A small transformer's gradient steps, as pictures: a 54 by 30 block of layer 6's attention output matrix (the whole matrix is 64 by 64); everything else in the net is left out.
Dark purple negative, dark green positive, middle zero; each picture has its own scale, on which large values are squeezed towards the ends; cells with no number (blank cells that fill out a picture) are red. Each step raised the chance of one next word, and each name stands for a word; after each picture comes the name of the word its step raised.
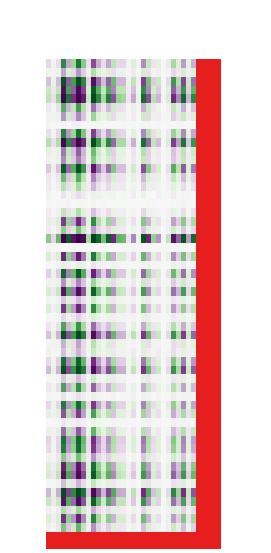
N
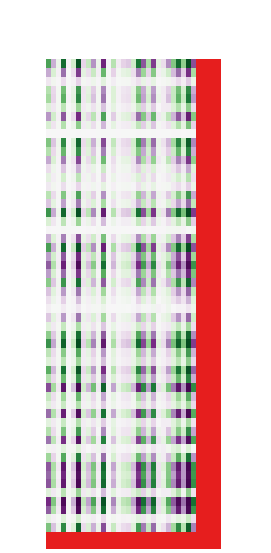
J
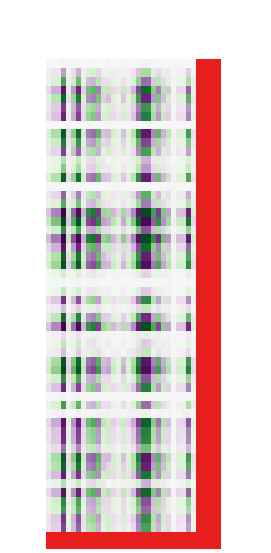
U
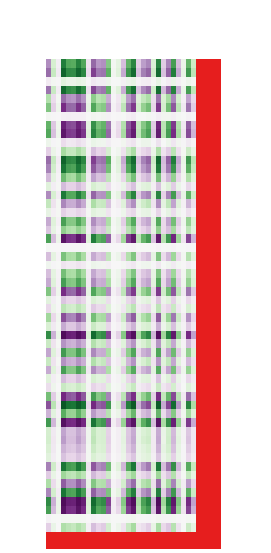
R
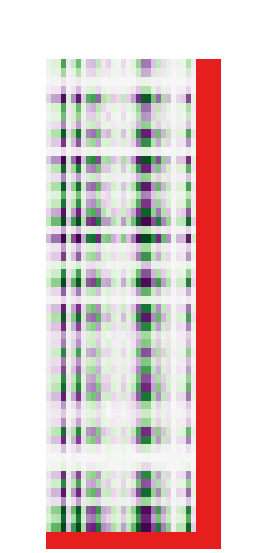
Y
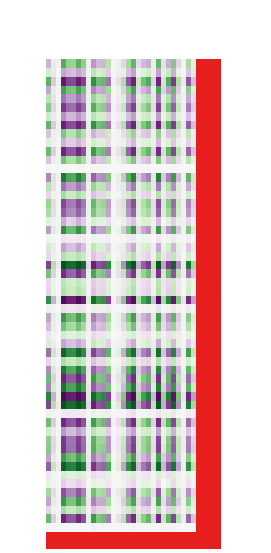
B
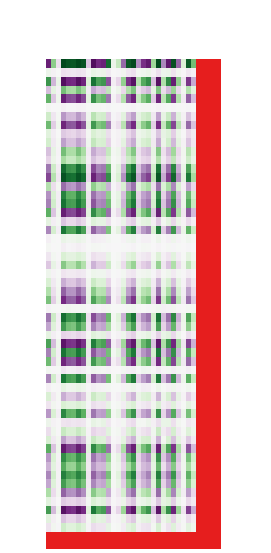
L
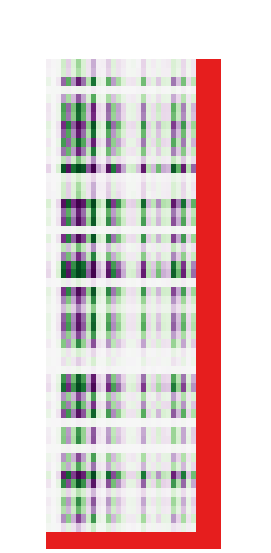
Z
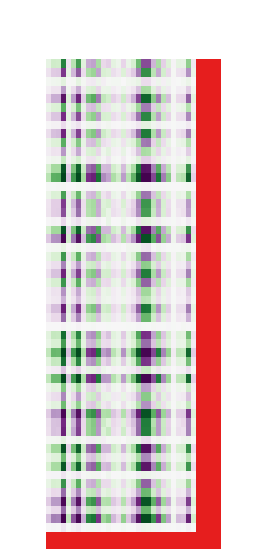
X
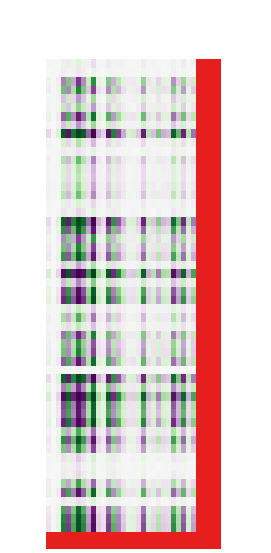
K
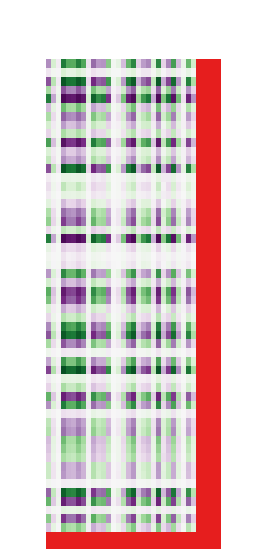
N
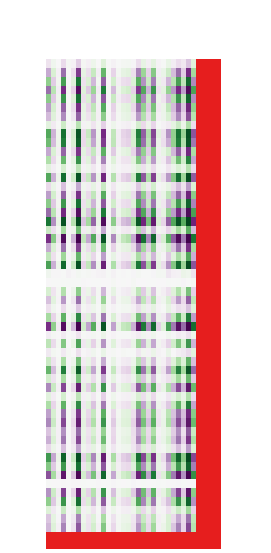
U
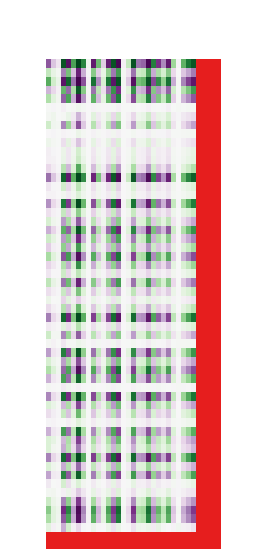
L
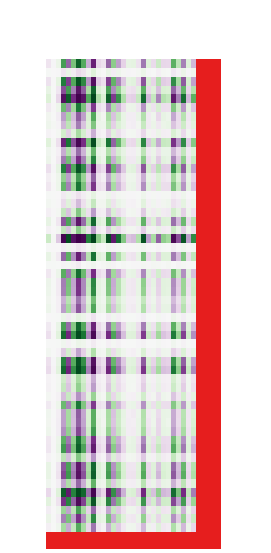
N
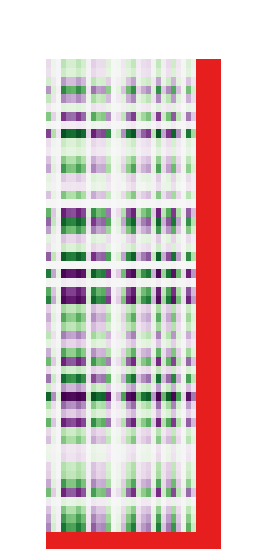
K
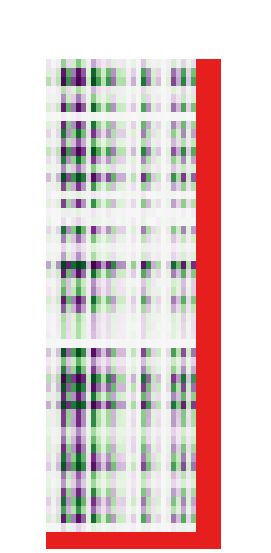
B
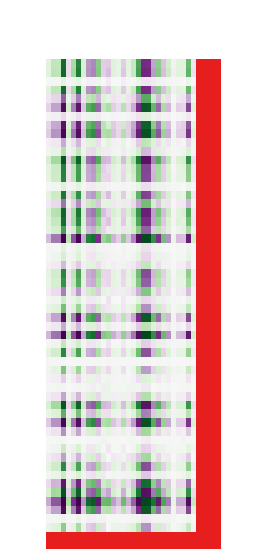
R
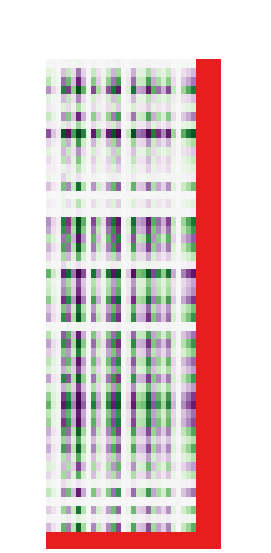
K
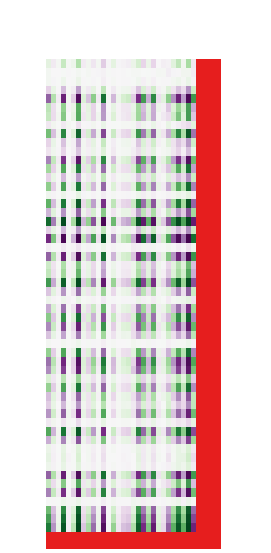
Y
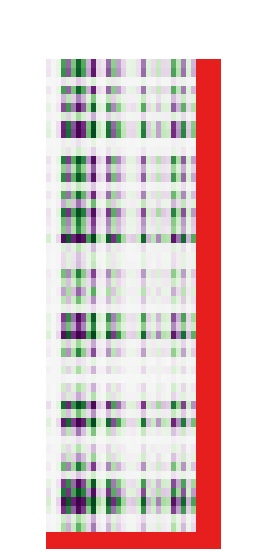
R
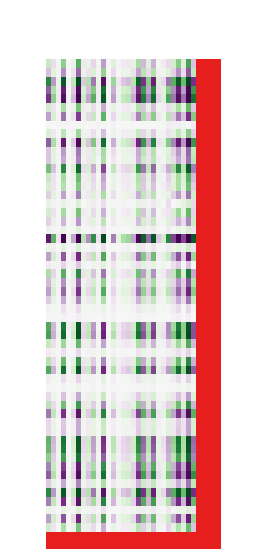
N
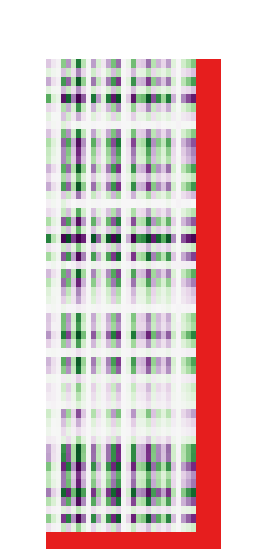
N
